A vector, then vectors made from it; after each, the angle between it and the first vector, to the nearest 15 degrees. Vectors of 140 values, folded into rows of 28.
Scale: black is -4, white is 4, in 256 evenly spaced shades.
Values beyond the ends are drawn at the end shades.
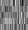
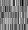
15 degrees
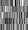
165 degrees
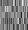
135 degrees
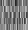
120 degrees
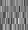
90 degrees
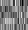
15 degrees
